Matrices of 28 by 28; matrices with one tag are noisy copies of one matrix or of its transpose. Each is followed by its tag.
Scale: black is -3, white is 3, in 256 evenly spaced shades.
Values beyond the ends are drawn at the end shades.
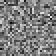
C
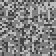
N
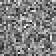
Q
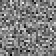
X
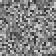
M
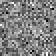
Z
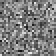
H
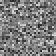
C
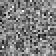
N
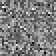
M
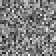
M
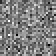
X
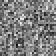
N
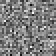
X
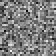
N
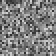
N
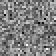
N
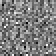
H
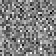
C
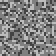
M
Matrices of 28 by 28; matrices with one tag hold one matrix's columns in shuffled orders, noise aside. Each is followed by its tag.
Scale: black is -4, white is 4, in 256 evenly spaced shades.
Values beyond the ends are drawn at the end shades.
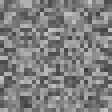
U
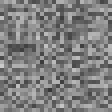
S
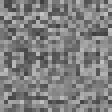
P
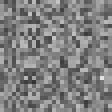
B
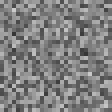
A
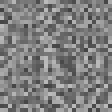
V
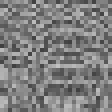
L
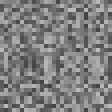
V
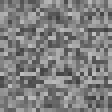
U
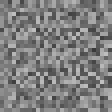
U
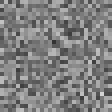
A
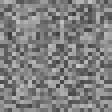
S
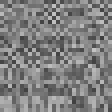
L
